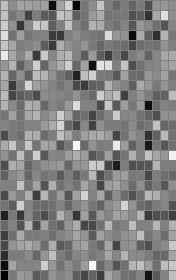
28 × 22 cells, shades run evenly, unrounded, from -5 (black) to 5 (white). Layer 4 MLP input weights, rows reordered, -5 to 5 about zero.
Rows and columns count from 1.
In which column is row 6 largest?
1
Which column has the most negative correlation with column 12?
14
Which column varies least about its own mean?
18
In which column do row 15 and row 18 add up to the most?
15
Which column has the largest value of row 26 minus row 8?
10
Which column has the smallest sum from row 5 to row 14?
19
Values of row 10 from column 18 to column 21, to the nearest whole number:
1 0 -1 -1
